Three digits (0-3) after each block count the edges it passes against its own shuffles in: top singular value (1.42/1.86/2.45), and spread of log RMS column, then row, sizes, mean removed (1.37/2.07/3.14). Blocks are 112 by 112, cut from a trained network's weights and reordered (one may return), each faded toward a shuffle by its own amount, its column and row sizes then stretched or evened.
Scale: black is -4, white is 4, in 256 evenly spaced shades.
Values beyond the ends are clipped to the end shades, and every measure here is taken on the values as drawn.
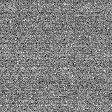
1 1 0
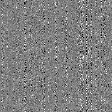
1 3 0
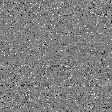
1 0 2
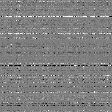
3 1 3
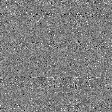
0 1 2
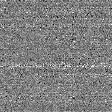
1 1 2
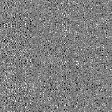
2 2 1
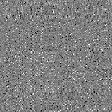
3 1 0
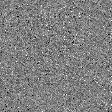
0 1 0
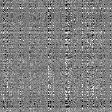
3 3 1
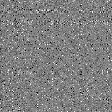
2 1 1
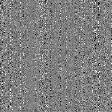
1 3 0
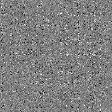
0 2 2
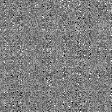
0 3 1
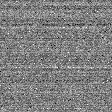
2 0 1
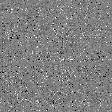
0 1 2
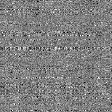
2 0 3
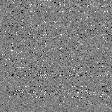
2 1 2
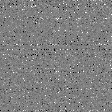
0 1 2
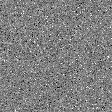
0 0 0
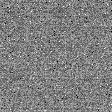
0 1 0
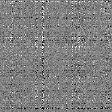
2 3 2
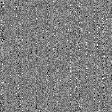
0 3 0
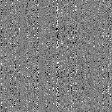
1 3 1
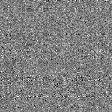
2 0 2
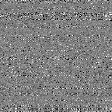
2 0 3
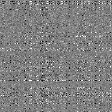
2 2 3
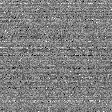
2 0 2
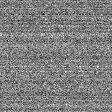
2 1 1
